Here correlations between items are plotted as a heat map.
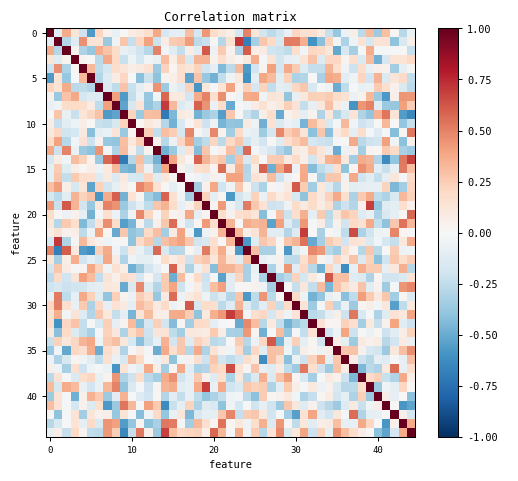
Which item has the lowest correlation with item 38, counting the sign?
37
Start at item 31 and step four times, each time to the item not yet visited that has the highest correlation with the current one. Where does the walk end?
32
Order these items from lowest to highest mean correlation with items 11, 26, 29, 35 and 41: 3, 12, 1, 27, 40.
27, 3, 40, 12, 1
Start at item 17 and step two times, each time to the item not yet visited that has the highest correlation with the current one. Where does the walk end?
1
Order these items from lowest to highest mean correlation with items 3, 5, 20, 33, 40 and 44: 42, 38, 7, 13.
13, 42, 38, 7
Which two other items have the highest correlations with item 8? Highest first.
14, 18
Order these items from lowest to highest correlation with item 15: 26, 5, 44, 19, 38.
5, 19, 44, 38, 26
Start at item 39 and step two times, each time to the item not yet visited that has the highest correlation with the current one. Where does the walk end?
2
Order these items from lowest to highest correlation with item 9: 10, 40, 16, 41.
16, 10, 40, 41
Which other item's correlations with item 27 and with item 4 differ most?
29
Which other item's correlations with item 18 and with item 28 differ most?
34
